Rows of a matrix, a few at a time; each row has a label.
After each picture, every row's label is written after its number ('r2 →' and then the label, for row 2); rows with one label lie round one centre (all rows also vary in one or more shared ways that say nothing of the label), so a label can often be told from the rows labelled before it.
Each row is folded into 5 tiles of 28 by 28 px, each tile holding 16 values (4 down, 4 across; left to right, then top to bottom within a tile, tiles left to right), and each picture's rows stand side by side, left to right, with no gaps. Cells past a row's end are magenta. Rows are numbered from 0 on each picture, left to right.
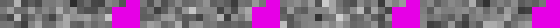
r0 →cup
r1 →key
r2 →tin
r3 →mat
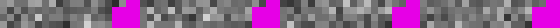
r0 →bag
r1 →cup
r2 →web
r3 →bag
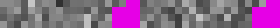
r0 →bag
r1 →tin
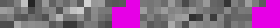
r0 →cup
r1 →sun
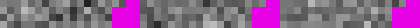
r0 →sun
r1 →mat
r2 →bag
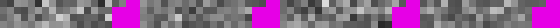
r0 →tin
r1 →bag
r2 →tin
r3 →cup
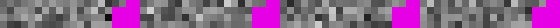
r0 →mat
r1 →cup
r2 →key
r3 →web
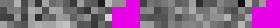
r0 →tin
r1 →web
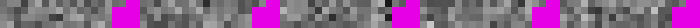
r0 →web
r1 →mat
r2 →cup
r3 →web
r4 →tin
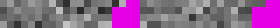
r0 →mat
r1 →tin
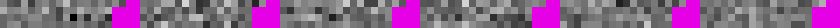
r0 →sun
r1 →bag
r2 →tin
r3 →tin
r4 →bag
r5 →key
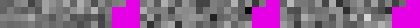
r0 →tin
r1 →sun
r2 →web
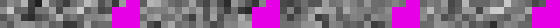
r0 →cup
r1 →cup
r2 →key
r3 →cup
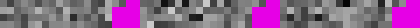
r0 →sun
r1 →web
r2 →mat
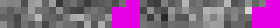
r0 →bag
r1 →mat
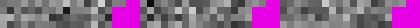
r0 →tin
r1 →key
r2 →tin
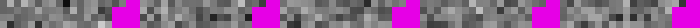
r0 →mat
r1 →sun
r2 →sun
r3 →mat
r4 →sun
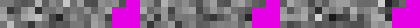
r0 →web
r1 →sun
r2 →cup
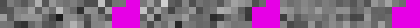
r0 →mat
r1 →sun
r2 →sun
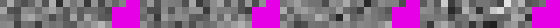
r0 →web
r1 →web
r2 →sun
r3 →cup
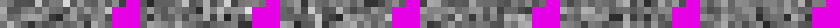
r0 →web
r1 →bag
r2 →bag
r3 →cup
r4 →sun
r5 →key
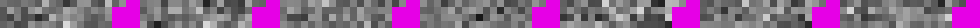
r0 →mat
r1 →mat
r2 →bag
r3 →key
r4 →tin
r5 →tin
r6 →cup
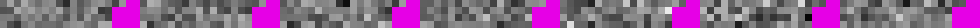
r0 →mat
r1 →cup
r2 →mat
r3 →tin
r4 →web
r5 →sun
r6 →cup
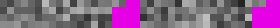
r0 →tin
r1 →tin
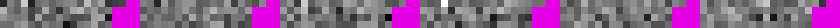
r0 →cup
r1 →mat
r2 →sun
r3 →sun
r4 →key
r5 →sun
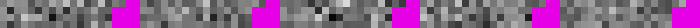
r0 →tin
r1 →sun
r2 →cup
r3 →web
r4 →key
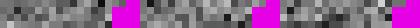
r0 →web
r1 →key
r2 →mat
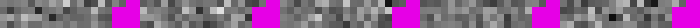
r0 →tin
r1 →cup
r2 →bag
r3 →mat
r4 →tin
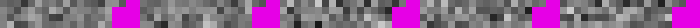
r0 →web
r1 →mat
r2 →web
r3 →sun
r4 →cup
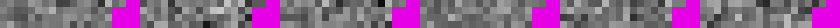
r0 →web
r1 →cup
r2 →bag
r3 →web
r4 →sun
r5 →bag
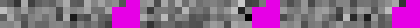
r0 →sun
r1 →mat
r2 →sun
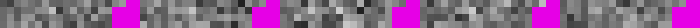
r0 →key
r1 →key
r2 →mat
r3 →key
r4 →mat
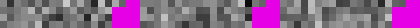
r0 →key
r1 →key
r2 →bag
